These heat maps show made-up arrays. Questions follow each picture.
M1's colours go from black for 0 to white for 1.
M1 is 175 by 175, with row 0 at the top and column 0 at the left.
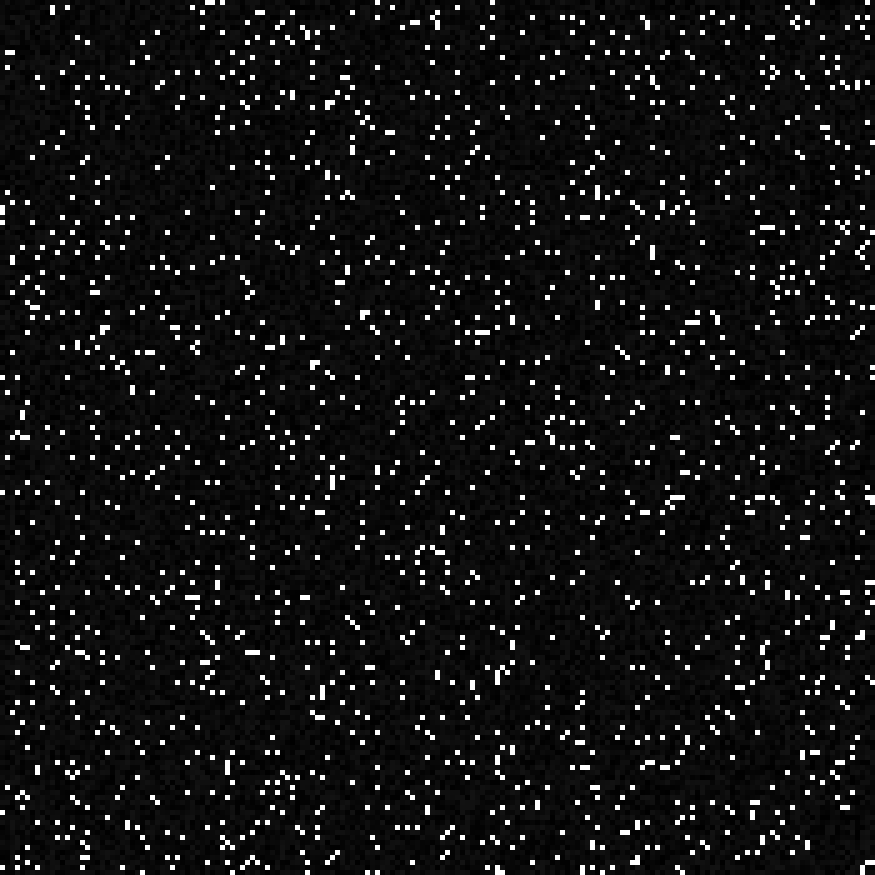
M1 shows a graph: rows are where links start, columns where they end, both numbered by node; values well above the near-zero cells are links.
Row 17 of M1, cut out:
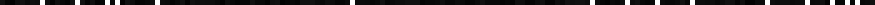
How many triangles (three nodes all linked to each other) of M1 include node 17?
7
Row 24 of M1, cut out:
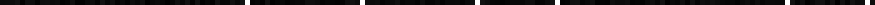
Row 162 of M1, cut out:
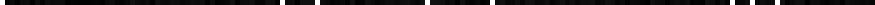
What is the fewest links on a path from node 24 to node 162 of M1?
3
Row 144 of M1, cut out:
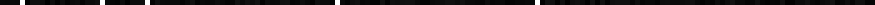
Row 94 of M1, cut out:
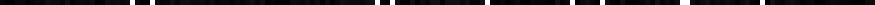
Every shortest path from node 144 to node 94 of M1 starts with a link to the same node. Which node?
node 20
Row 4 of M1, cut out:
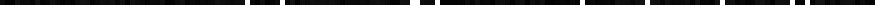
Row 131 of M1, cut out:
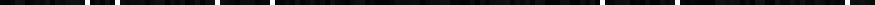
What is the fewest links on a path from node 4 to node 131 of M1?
3
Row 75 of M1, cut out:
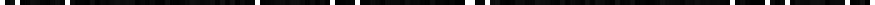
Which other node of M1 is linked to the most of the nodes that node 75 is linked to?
node 120
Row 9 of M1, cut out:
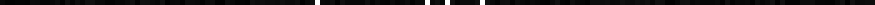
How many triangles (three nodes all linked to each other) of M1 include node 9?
1
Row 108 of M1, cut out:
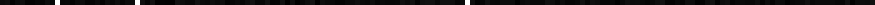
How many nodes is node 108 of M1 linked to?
3
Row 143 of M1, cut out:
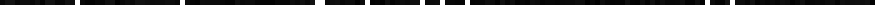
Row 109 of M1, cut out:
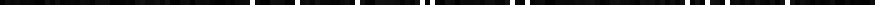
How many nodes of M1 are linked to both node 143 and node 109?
2
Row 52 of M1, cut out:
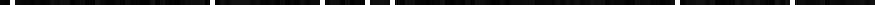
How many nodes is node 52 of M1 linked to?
7
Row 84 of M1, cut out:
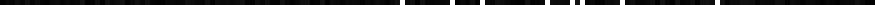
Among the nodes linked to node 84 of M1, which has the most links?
node 116
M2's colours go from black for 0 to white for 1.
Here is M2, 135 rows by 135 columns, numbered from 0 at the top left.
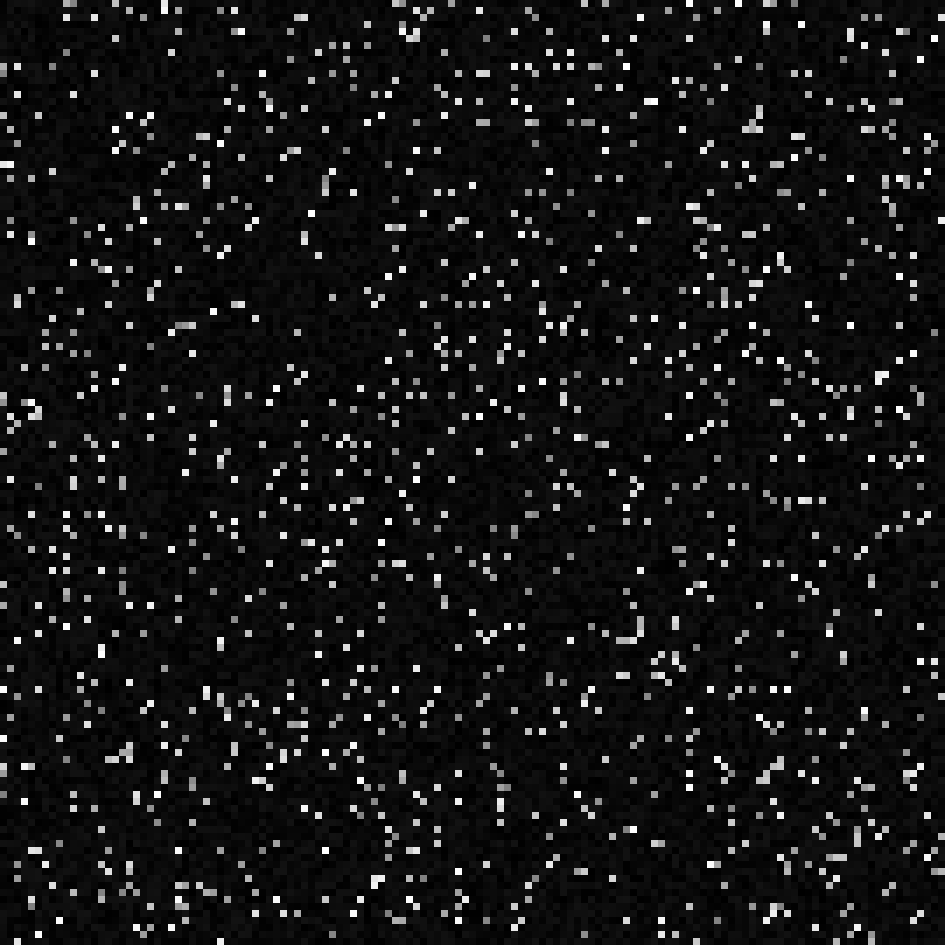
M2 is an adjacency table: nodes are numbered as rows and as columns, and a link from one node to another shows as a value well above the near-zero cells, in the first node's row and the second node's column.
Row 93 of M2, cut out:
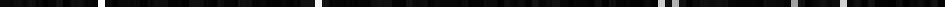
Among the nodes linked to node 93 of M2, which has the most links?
node 14
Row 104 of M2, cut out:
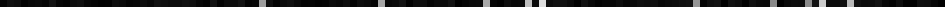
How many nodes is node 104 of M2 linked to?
10
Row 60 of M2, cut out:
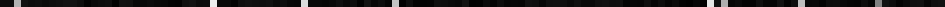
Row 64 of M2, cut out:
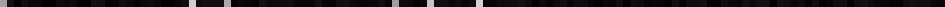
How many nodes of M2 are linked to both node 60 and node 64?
1
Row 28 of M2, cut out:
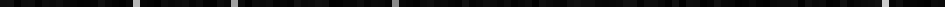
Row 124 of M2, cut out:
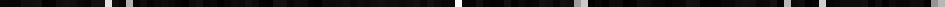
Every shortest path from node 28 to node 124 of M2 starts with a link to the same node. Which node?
node 126
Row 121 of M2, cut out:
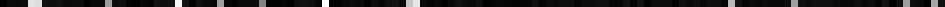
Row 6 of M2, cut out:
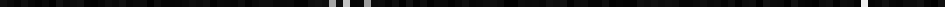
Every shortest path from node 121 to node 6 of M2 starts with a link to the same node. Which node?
node 133
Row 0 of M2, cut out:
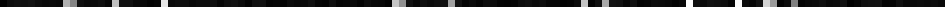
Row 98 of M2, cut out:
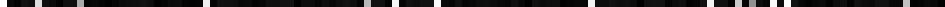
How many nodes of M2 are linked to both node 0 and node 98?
3
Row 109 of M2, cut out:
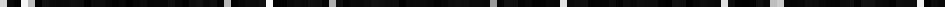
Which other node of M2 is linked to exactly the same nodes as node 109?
node 57
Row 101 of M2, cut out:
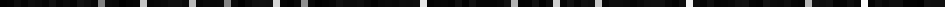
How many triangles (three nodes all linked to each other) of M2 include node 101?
6
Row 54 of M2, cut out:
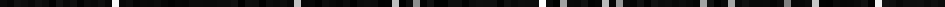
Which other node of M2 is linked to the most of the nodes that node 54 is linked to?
node 21
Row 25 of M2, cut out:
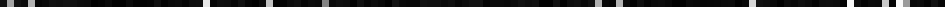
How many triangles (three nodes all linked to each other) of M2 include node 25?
8
